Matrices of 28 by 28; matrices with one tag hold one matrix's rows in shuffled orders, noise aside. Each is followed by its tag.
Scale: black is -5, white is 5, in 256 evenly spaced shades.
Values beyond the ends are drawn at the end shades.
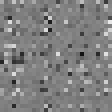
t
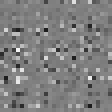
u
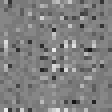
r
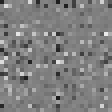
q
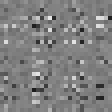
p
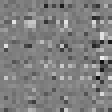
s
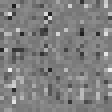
t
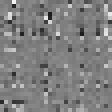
t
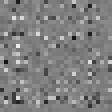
u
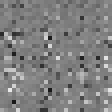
t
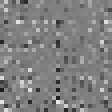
q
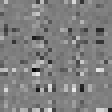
p
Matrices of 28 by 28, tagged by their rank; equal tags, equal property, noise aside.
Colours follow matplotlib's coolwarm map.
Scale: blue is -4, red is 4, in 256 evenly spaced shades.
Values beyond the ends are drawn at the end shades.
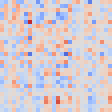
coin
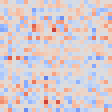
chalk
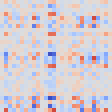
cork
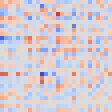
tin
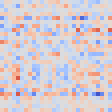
tin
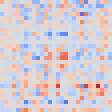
coin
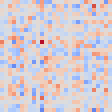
coin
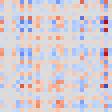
cork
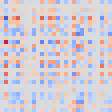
cork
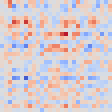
tin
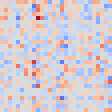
chalk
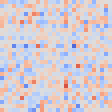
chalk
